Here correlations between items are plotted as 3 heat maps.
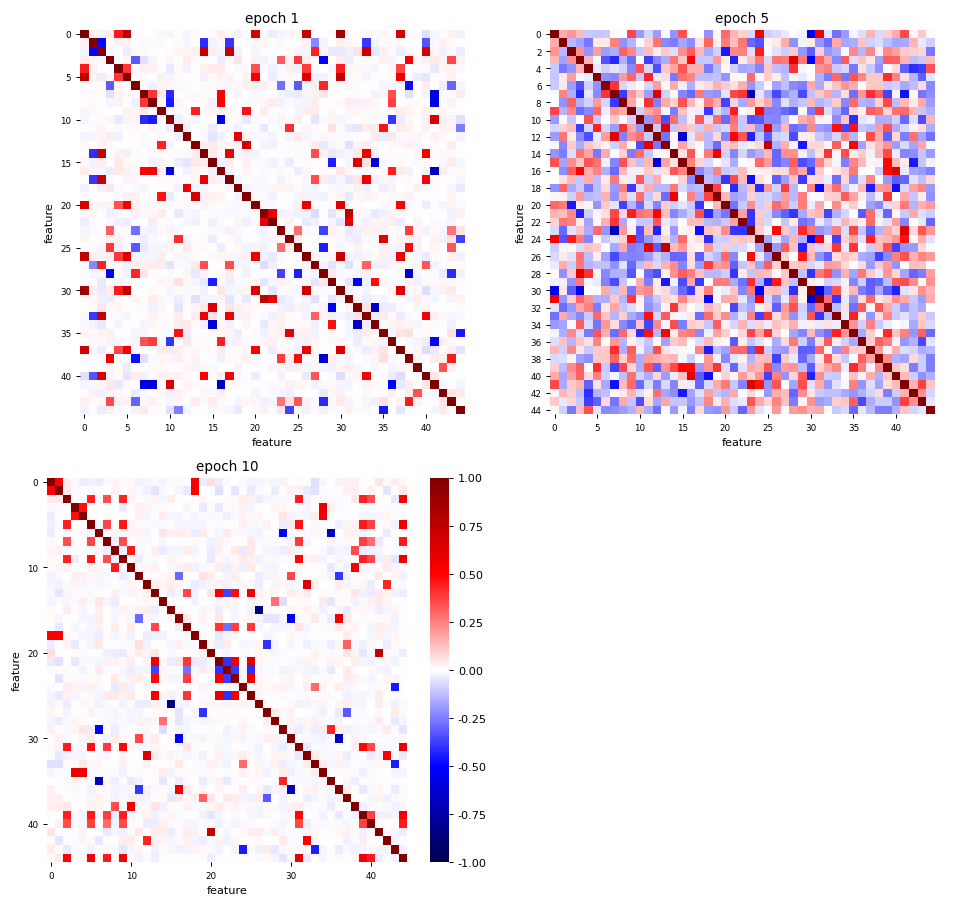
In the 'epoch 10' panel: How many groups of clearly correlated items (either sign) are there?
13
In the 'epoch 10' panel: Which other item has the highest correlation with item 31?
44
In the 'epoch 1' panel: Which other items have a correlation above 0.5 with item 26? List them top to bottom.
0, 5, 20, 30, 37
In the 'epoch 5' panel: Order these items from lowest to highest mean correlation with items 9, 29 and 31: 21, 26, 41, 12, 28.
28, 26, 12, 21, 41
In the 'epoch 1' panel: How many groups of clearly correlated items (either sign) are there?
10
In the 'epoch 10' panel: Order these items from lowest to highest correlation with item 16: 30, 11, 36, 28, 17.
30, 11, 28, 17, 36
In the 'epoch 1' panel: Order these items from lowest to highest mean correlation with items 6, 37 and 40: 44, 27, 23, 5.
23, 44, 27, 5
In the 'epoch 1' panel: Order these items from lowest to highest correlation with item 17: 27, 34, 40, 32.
34, 32, 27, 40
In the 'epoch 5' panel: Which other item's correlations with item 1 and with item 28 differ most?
3
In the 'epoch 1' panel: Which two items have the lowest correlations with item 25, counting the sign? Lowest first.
28, 6
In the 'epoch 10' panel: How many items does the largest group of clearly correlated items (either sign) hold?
8
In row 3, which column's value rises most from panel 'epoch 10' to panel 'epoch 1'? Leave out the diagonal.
38
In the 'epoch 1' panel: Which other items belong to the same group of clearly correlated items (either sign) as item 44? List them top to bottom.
11, 24, 35
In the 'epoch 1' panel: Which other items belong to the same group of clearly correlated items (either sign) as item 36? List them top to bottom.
7, 8, 10, 16, 41
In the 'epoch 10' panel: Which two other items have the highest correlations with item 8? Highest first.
10, 38
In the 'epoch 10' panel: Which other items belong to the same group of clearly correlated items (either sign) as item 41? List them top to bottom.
20
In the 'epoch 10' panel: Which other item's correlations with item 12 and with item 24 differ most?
32
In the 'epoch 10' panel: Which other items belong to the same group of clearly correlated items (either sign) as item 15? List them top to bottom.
26
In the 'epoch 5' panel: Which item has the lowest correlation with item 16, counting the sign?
30
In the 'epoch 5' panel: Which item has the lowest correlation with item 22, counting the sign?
23
